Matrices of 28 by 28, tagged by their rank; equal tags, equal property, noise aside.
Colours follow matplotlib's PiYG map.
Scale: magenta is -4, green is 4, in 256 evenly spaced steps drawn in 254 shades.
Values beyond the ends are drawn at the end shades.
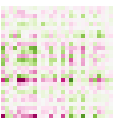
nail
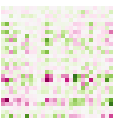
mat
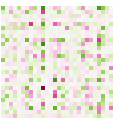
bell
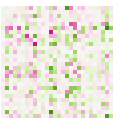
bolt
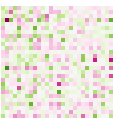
bolt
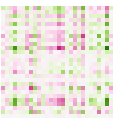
nail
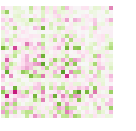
mat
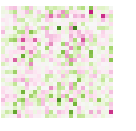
bolt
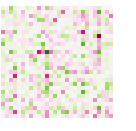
bolt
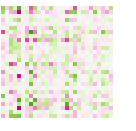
mat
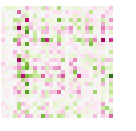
mat
